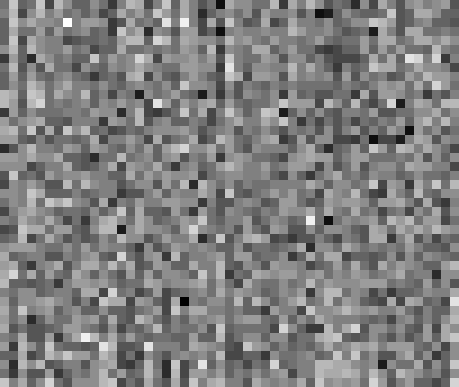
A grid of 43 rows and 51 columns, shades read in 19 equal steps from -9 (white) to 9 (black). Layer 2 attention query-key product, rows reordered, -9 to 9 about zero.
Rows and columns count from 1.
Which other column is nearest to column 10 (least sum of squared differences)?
9
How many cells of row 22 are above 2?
8
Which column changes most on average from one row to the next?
14
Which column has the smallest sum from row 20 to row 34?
51
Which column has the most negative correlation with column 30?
38
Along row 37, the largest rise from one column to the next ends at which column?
41
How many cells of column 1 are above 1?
14
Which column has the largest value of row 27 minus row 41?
23
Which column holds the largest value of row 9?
11
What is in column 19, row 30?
-1
